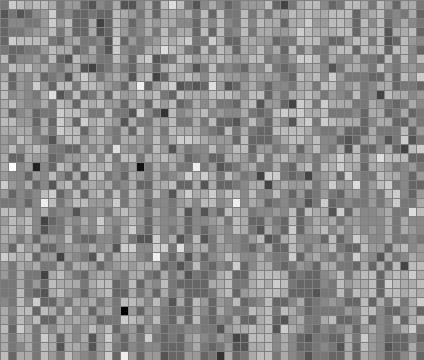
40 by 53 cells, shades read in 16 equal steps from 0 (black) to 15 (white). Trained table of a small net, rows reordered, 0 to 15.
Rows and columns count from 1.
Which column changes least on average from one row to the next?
46
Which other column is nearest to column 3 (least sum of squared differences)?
4
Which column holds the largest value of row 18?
48
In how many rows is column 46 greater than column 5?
18
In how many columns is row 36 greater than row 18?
18
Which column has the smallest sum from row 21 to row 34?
24
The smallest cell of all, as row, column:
35, 16
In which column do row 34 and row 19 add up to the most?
25
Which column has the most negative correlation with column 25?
21
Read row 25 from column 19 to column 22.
6 9 8 8
